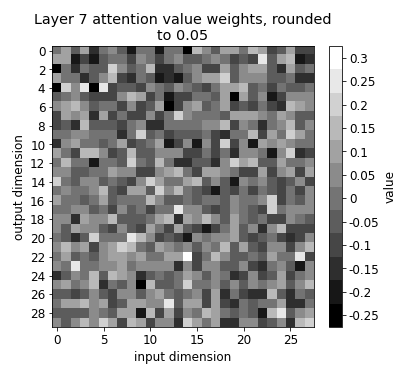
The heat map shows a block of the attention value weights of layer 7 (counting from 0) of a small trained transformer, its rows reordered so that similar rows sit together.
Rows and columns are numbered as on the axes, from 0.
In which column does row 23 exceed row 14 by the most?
2
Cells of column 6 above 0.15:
1
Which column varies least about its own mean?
20
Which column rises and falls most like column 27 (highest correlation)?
8
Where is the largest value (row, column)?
22, 14
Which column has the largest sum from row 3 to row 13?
25
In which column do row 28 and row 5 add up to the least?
19
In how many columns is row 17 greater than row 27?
9
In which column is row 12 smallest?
4
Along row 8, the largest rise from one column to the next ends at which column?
3
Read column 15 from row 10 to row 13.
-0.2 -0.1 -0.05 -0.1
